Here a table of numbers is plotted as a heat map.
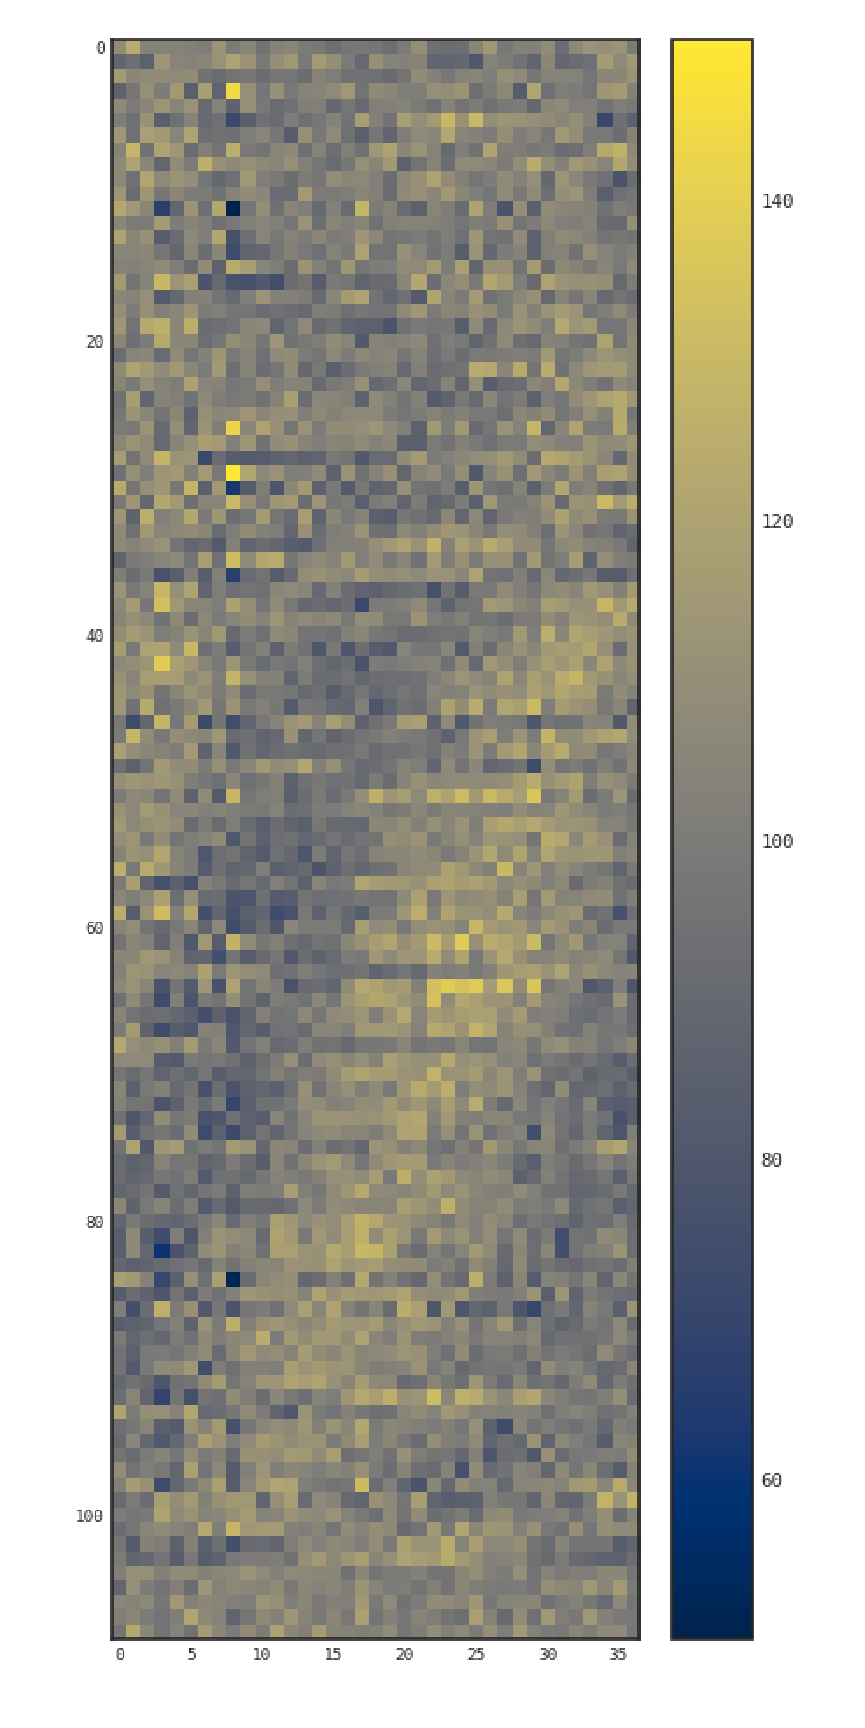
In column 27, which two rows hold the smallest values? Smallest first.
94, 11
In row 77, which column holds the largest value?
20
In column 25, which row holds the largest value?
64
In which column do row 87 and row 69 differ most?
8
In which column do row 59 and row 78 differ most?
3
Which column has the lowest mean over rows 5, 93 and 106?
34
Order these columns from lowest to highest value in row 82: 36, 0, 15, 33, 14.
0, 36, 33, 14, 15
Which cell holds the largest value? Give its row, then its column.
29, 8
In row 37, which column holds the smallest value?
22
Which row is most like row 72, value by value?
36
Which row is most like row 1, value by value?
99
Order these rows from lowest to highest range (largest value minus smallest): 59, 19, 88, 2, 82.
2, 88, 19, 59, 82
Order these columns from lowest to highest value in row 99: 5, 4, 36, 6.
6, 4, 5, 36
